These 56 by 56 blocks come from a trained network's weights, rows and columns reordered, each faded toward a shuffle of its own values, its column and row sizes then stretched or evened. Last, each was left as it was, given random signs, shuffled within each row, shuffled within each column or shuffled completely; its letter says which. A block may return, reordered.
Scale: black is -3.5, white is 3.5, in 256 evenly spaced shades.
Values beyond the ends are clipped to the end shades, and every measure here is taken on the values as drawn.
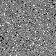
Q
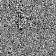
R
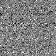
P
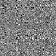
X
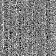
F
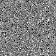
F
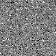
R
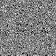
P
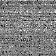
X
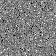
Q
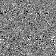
P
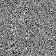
F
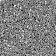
Q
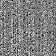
X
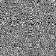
X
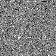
P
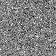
Q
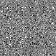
R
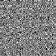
X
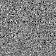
P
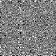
X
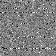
P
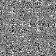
R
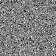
Q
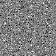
F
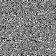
P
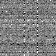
X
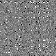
X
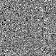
R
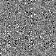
R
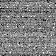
P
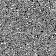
Q
